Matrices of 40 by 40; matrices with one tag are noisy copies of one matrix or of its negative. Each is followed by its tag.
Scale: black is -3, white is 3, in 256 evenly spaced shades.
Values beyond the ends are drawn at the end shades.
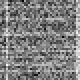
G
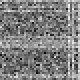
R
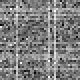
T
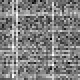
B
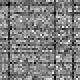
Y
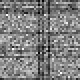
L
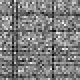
B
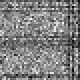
R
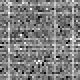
Y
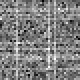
T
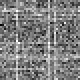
T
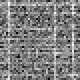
Y
